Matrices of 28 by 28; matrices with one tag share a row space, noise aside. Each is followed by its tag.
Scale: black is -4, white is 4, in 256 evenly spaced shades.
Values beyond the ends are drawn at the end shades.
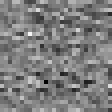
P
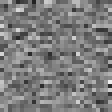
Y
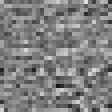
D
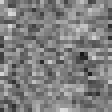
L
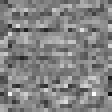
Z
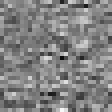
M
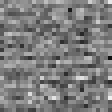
M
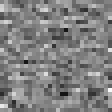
Z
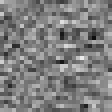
L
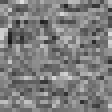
Z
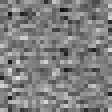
Z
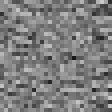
Y
